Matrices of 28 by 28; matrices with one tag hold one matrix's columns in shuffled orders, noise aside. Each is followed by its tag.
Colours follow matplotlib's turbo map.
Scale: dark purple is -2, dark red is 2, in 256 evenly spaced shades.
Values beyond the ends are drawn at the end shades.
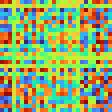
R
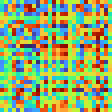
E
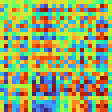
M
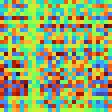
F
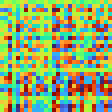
M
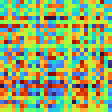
F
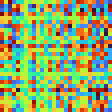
E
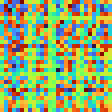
E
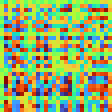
M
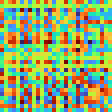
R
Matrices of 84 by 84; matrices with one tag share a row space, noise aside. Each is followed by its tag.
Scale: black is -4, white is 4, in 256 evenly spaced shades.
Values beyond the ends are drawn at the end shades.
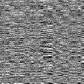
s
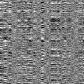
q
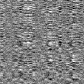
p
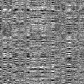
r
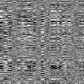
q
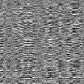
p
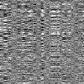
q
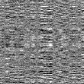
s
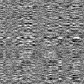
p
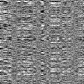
q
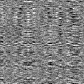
p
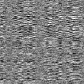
p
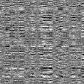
s
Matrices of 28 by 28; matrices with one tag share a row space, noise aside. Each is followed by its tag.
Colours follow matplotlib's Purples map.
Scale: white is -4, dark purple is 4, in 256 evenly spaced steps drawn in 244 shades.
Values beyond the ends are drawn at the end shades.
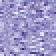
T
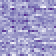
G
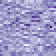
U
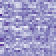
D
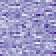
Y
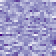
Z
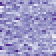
Z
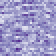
D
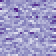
Z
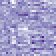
G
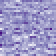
D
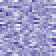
Z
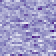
U
